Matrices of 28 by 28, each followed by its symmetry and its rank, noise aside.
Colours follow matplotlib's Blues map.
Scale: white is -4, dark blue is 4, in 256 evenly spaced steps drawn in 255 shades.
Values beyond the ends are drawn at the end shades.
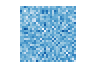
symmetric, rank six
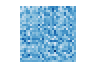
no symmetry, rank four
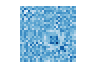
symmetric, rank six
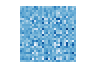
no symmetry, rank three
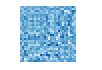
antisymmetric, rank six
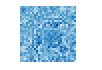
symmetric, rank six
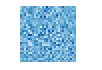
no symmetry, rank six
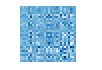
no symmetry, rank three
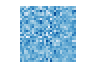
no symmetry, rank four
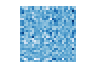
antisymmetric, rank four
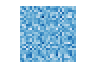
antisymmetric, rank four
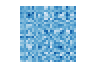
no symmetry, rank three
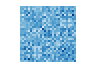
symmetric, rank six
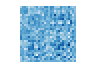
symmetric, rank three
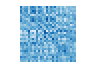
no symmetry, rank three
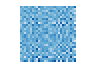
no symmetry, rank three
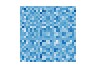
no symmetry, rank three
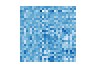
no symmetry, rank four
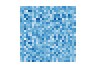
no symmetry, rank six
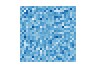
symmetric, rank six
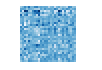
no symmetry, rank three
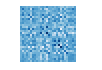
symmetric, rank three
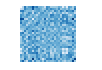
symmetric, rank four
